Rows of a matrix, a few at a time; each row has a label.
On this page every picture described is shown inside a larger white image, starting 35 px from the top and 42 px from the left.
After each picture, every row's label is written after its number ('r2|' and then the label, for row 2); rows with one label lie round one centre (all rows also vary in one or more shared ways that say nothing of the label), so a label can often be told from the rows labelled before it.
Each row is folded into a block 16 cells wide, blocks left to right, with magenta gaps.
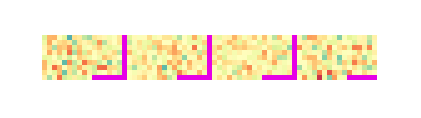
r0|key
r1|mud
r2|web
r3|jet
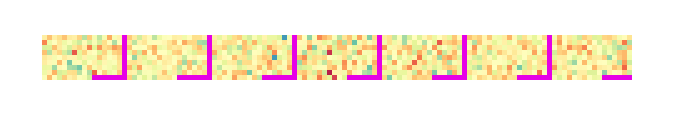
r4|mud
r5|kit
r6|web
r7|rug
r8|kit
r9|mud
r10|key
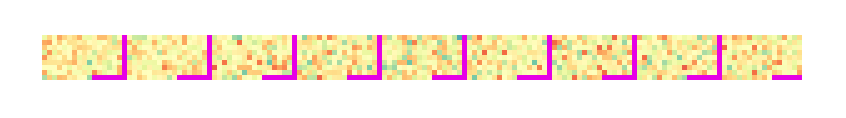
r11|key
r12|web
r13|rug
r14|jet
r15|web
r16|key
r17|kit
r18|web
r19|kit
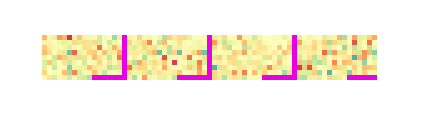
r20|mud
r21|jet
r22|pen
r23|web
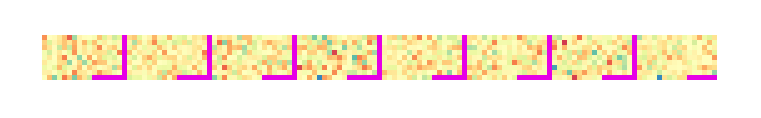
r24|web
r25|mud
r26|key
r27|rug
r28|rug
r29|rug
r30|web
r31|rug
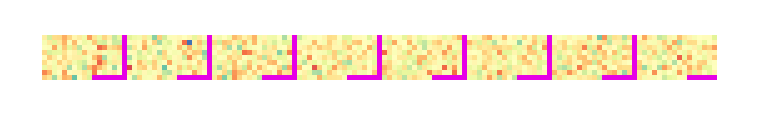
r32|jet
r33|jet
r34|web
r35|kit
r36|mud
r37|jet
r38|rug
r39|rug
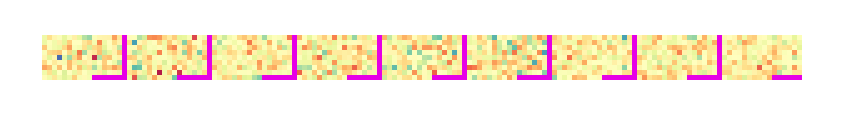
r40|kit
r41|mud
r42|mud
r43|mud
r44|mud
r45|jet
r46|key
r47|mud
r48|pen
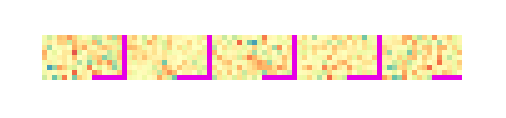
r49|kit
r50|web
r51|rug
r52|rug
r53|web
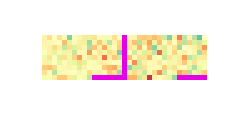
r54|jet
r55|key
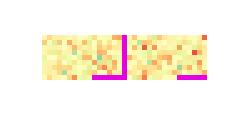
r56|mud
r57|key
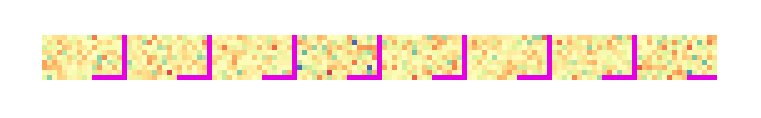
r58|key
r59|pen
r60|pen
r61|rug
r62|web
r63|key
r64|key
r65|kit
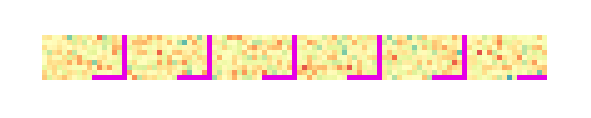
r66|jet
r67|key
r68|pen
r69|rug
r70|jet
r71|rug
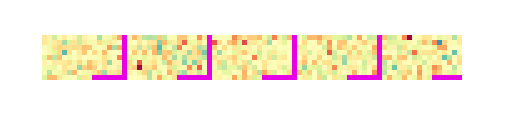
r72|mud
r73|pen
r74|key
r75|key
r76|web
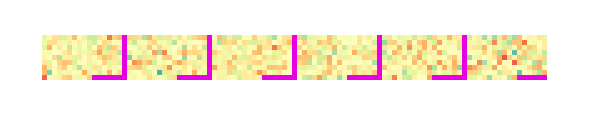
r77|jet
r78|web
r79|mud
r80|key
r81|kit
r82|rug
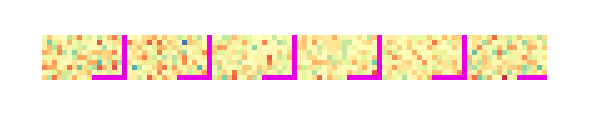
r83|mud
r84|key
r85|web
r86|key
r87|kit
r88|rug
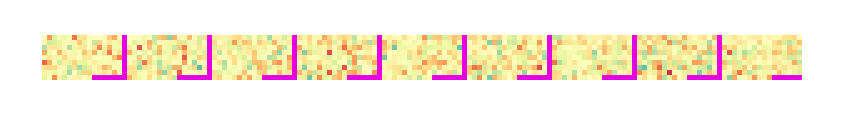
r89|mud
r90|jet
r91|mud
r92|kit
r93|web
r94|pen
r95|kit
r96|kit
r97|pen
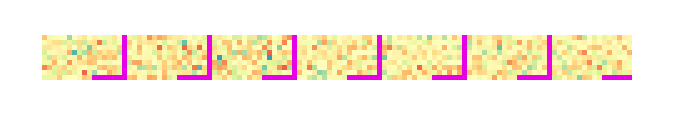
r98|jet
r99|rug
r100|kit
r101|pen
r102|web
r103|pen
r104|kit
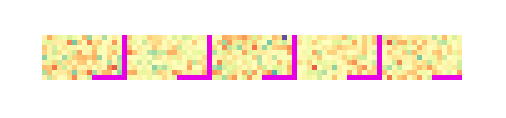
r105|web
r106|mud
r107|key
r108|mud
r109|key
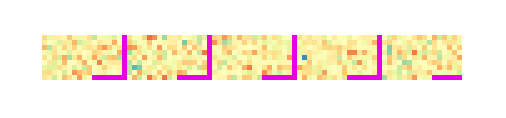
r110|kit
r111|web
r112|key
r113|kit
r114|rug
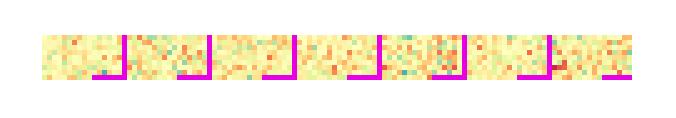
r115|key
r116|jet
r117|pen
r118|rug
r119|kit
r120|key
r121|jet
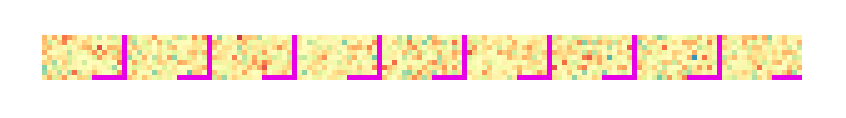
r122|mud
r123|mud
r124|pen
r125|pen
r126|rug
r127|mud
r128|rug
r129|kit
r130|web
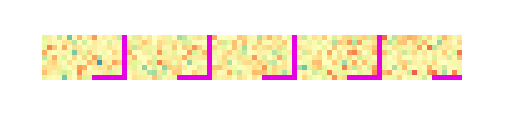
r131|rug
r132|mud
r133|pen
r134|kit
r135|mud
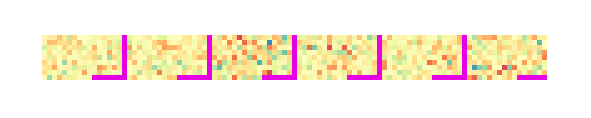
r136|key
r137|kit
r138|key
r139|rug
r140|mud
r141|kit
